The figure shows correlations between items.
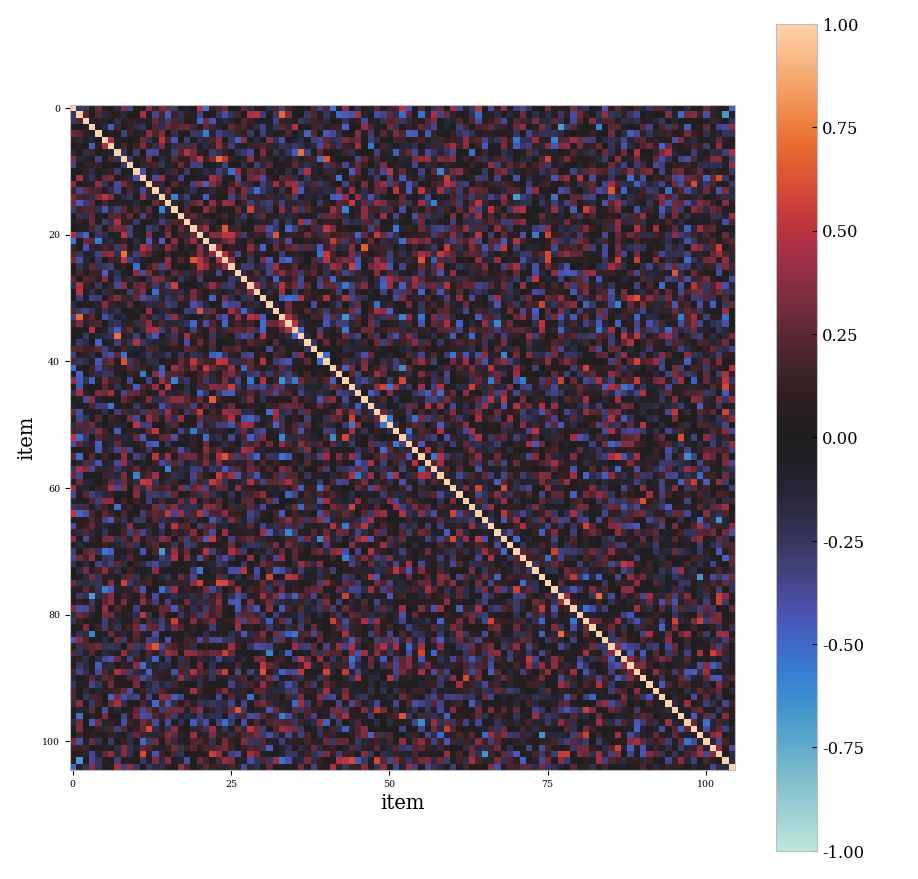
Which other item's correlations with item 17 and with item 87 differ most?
49
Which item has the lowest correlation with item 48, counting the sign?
31
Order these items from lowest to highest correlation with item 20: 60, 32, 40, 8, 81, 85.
85, 81, 40, 60, 8, 32
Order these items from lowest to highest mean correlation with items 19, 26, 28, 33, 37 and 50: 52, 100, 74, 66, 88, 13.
52, 13, 74, 100, 66, 88
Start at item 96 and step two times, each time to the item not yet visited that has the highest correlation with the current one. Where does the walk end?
43
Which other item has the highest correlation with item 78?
102
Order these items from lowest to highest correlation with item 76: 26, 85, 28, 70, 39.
85, 28, 39, 26, 70
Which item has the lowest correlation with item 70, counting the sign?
14
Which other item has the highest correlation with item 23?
8
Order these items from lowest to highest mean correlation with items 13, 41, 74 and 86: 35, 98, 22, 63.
98, 22, 63, 35
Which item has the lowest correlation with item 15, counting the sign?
57
